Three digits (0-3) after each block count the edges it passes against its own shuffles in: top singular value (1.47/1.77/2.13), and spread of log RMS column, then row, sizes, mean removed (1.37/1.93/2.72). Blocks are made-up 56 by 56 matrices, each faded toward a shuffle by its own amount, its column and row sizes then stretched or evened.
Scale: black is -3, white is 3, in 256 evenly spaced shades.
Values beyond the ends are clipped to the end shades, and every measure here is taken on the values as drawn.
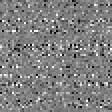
1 0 3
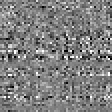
2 2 3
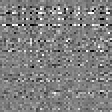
3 1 3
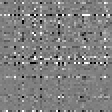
2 2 3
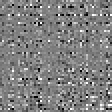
0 3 3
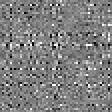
3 2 3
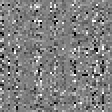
1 3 1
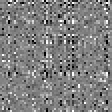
3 3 2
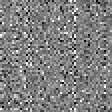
3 2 0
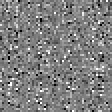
1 2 0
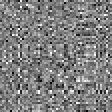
3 2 1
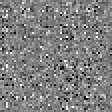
0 2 2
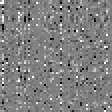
2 2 1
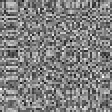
3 0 0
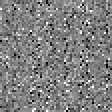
0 2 0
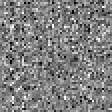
2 2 1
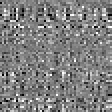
3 1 3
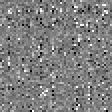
1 2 1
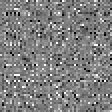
3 1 2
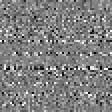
2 0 3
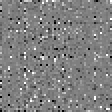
0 2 1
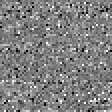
0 0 2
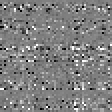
2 2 3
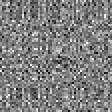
3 0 1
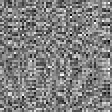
3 2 1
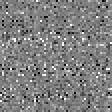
1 0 2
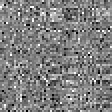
3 0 1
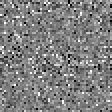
1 0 1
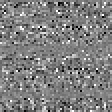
1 0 3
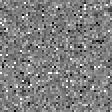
0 1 1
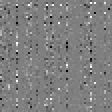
1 3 1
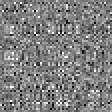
3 1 2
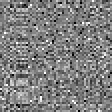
3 0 0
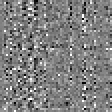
2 3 1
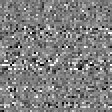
0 0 3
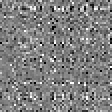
3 2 2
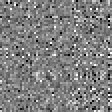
2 2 1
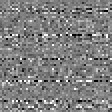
3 0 3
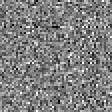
2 1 1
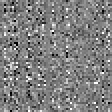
1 3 0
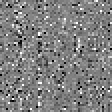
2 2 0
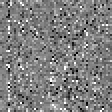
0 3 0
